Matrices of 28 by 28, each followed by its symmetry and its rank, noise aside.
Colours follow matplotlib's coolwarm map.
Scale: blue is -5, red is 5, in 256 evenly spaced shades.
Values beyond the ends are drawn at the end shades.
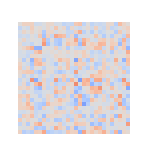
antisymmetric, rank four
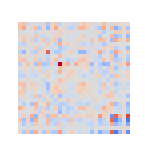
symmetric, rank three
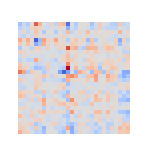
no symmetry, rank four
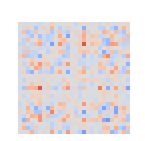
symmetric, rank three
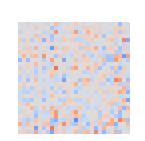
antisymmetric, rank four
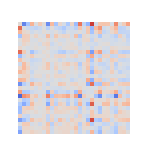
antisymmetric, rank two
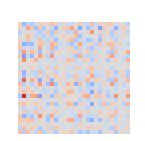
no symmetry, rank three
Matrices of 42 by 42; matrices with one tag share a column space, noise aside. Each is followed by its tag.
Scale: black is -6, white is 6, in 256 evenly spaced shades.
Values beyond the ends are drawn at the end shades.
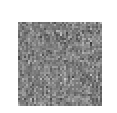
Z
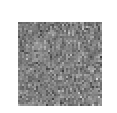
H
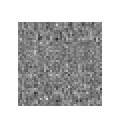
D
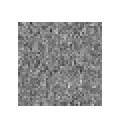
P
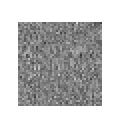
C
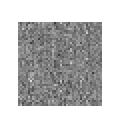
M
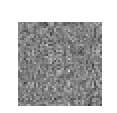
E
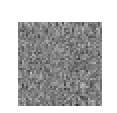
E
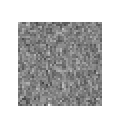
E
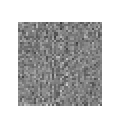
Z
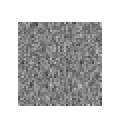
E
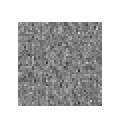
P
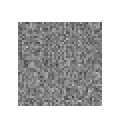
M
